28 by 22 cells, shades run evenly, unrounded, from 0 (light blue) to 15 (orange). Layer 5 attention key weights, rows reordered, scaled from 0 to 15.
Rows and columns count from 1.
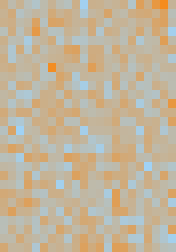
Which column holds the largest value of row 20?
10
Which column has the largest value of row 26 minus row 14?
17
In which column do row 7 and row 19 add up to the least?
22
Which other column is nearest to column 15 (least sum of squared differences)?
1
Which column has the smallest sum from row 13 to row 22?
3
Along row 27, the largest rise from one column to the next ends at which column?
19
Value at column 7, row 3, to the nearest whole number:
10
